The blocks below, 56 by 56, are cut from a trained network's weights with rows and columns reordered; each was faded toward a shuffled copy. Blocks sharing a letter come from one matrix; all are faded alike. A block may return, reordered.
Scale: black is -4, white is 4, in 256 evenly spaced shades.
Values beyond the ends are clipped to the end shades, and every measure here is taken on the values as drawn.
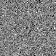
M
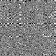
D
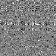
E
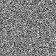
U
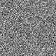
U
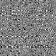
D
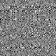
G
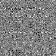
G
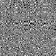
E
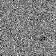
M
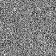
U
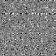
D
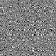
E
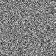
U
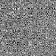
G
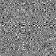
E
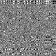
D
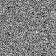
U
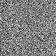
M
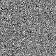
M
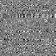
E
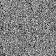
M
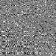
E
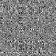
G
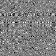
E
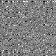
D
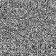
U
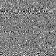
E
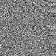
G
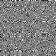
E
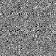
G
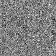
M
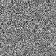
U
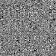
M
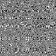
D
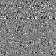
D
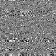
E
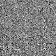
M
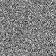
U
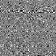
E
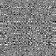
E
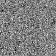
M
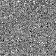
M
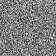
U
